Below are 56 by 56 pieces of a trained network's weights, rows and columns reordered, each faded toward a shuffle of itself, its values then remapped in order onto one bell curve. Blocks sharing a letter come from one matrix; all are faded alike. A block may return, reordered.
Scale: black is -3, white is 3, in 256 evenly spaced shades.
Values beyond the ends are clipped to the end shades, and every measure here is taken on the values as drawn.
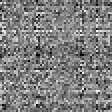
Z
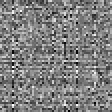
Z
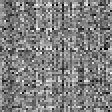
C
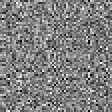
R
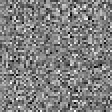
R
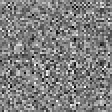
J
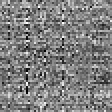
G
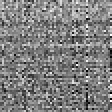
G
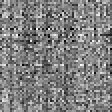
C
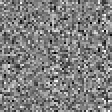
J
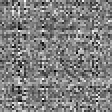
Z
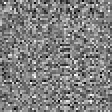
R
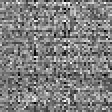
Z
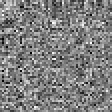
J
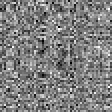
R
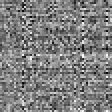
Z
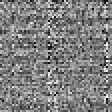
G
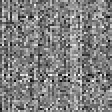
C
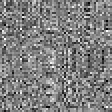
R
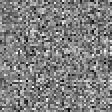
J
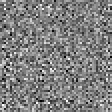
J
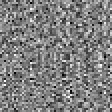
R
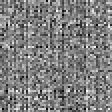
C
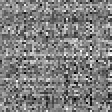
Z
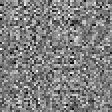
R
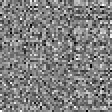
R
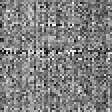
C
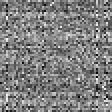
G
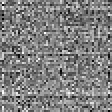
G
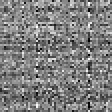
G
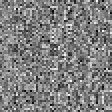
R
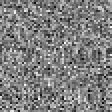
J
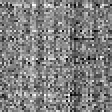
C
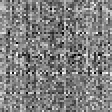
C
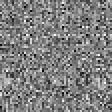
J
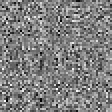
J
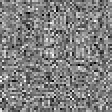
R
